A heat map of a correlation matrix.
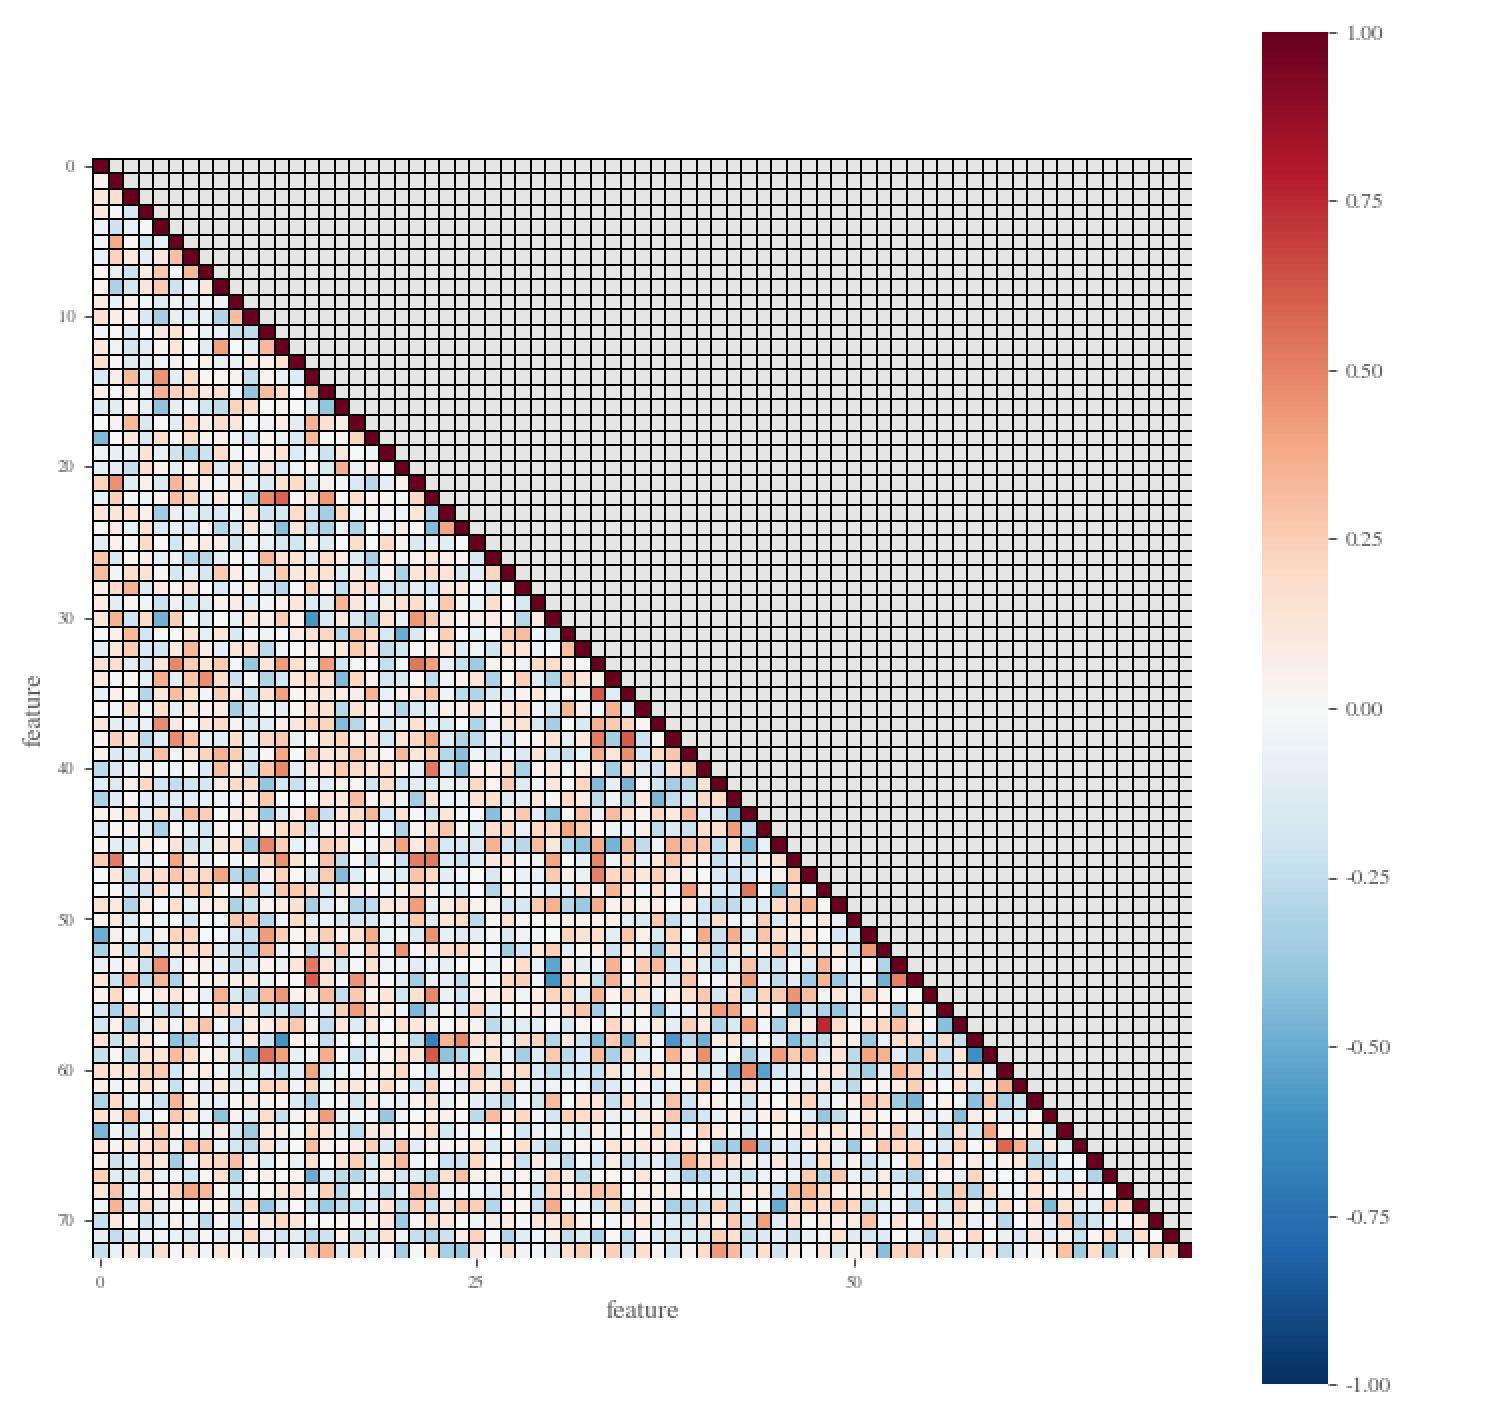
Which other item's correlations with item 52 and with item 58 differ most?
59
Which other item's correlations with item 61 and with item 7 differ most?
34
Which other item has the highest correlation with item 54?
14
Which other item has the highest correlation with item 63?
15
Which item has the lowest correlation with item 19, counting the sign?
63
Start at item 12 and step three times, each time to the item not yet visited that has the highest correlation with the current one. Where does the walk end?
11
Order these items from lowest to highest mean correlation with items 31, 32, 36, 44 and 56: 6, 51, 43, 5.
5, 43, 6, 51
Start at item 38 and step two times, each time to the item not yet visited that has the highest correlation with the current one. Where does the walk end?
33
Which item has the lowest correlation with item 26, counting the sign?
43
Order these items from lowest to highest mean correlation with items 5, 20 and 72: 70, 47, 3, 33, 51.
3, 70, 47, 51, 33
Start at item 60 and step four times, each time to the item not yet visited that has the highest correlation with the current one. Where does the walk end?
57
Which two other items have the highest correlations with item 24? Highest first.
58, 23
